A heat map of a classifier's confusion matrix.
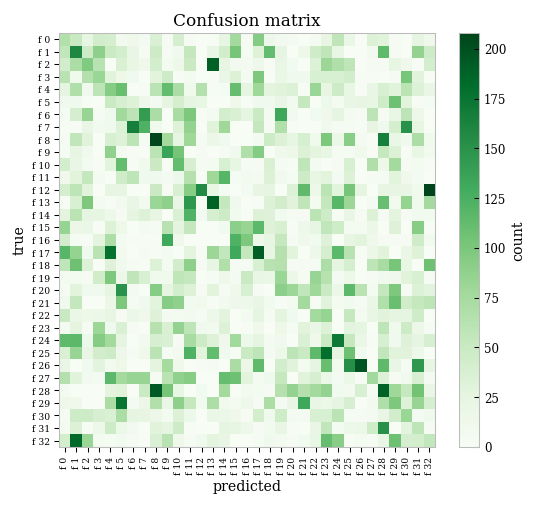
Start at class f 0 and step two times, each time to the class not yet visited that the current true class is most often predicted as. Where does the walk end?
f 4
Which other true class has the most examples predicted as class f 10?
f 9
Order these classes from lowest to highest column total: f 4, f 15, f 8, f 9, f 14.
f 14, f 15, f 9, f 4, f 8
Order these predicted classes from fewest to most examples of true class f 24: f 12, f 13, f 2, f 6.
f 6, f 2, f 13, f 12
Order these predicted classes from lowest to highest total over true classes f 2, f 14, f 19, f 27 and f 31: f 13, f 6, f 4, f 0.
f 0, f 6, f 13, f 4
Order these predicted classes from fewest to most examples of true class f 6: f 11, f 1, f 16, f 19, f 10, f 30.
f 16, f 1, f 30, f 10, f 11, f 19
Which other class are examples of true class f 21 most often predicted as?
f 29
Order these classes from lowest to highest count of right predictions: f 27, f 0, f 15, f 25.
f 0, f 27, f 15, f 25
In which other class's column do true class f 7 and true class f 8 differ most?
f 28
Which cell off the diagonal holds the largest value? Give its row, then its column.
f 12, f 32
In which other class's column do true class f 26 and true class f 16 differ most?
f 25
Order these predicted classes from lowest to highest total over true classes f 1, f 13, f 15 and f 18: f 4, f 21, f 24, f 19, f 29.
f 21, f 4, f 29, f 19, f 24
